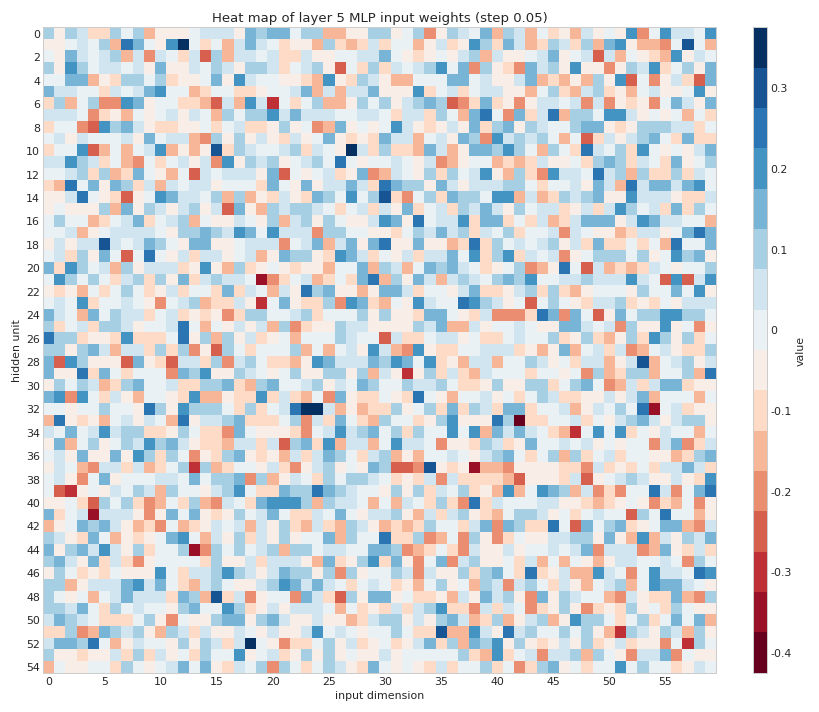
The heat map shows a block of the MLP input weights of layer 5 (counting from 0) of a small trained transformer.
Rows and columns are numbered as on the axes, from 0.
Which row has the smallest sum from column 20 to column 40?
37
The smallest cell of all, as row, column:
33, 42
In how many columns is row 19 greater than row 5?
32
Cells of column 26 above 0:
21
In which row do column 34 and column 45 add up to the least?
0
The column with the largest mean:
17
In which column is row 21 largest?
29
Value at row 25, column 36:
-0.15
